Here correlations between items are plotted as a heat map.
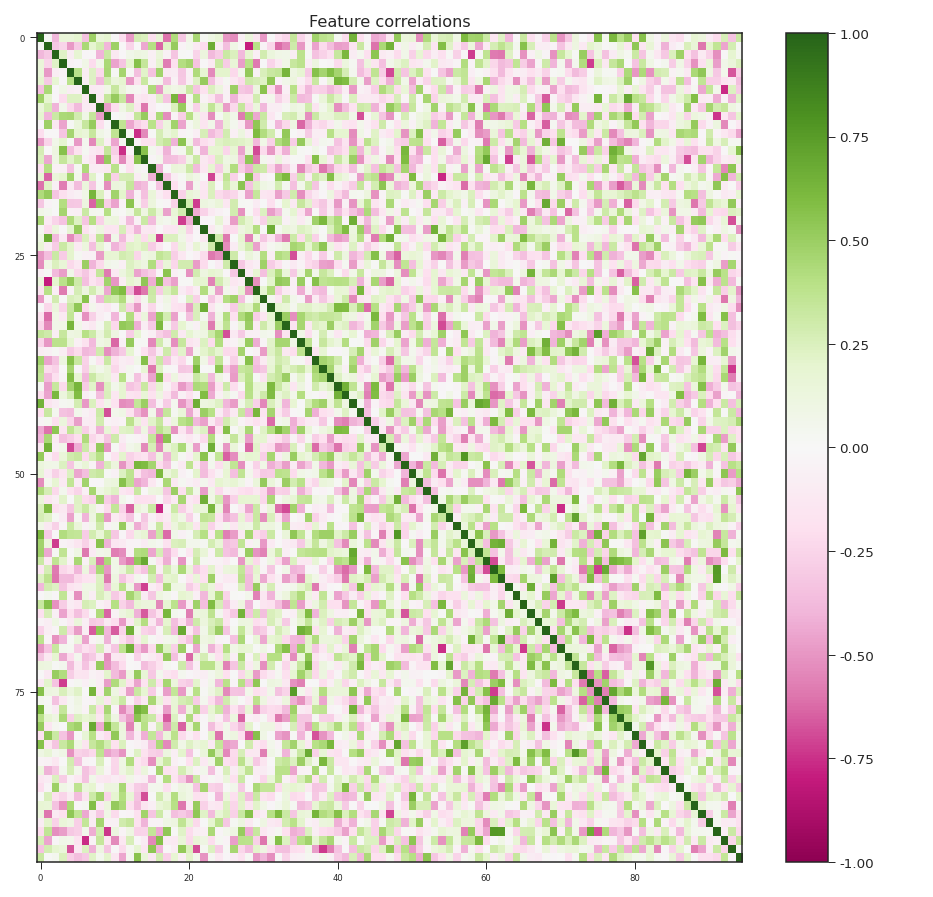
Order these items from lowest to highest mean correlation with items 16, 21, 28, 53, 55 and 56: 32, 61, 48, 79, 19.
61, 19, 79, 32, 48
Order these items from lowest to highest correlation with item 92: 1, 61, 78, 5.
1, 78, 5, 61
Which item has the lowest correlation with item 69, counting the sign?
51
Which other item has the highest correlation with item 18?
7
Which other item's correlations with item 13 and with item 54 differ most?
29
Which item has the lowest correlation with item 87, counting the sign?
14
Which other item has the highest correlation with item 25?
45
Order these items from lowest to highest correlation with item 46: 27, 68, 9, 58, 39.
39, 9, 58, 68, 27
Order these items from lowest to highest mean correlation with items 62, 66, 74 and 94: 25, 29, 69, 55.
25, 29, 55, 69
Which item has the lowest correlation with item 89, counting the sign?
47
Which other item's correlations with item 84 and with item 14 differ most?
60
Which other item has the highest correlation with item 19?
68
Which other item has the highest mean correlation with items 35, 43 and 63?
66
